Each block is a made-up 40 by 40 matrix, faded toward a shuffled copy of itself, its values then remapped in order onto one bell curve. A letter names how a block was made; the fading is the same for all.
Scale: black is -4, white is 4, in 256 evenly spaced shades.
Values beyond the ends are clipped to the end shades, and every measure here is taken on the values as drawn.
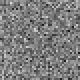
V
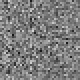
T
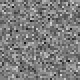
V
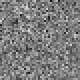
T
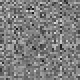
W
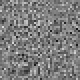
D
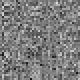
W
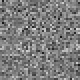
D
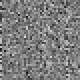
T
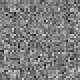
D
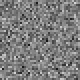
V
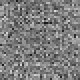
D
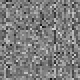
W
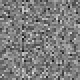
T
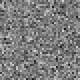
V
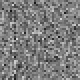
T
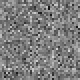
T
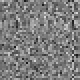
W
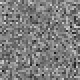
T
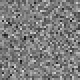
T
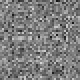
D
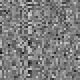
W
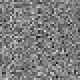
W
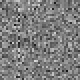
W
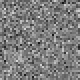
T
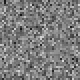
T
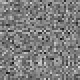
D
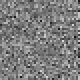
T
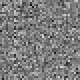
T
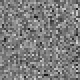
T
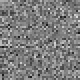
D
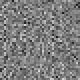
W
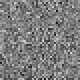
D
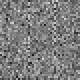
T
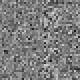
T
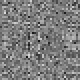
W
